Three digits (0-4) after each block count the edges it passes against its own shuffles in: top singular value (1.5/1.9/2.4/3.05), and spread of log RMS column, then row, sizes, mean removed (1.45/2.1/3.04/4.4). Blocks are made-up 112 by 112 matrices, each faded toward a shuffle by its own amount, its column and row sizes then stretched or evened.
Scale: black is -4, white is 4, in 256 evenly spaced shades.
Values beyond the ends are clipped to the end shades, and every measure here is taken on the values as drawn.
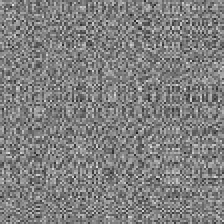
4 1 2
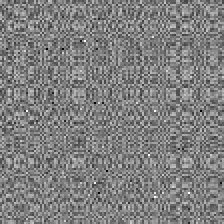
4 1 1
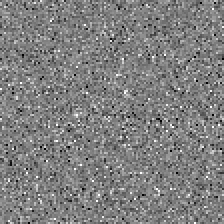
0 0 1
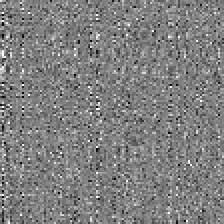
3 3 0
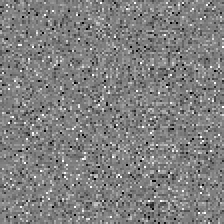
2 0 0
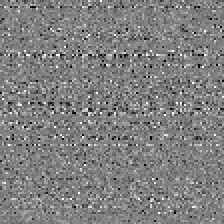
3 0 3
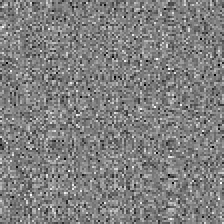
3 1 0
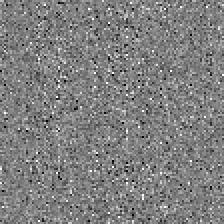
0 2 0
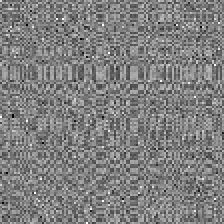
4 0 0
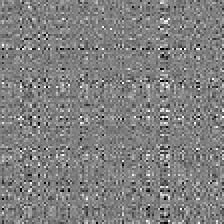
4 3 3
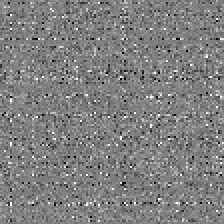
1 2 3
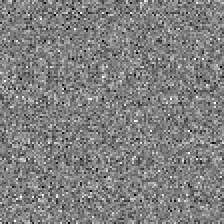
2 0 2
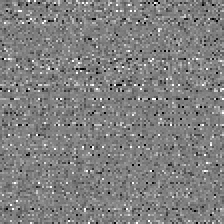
1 0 3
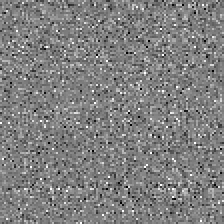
2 0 1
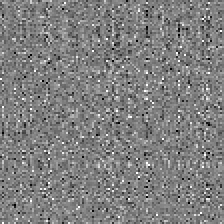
3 2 0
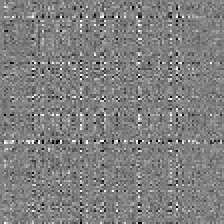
4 3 3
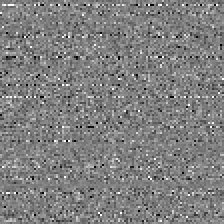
2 0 3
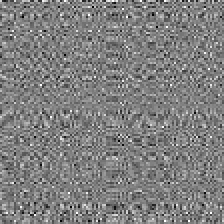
4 1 3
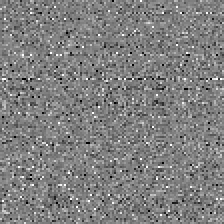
2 0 2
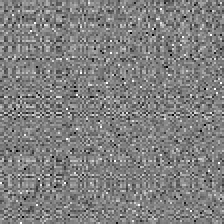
4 0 2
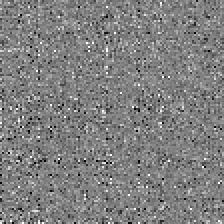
1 2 2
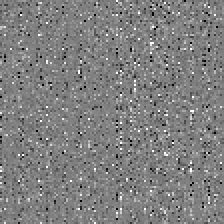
0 3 1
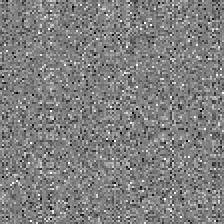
3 1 0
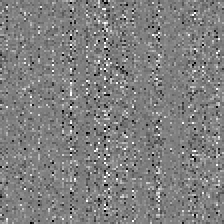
1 3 0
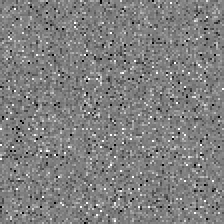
0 1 1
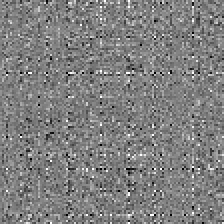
3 3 2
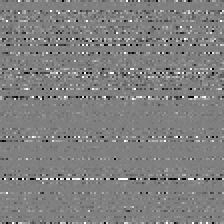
2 0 4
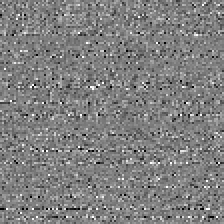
2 0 3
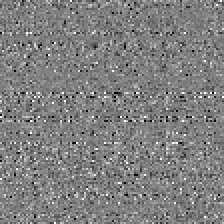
2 1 3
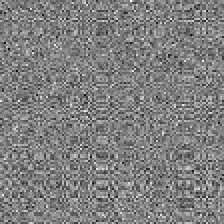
4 1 2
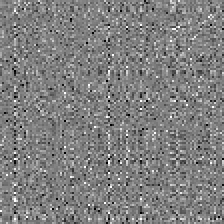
4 2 1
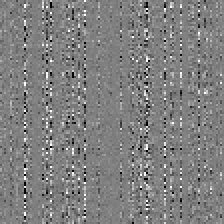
3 4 1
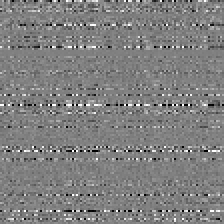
4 1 4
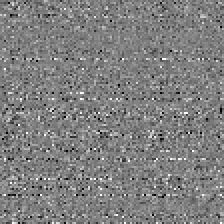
1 1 3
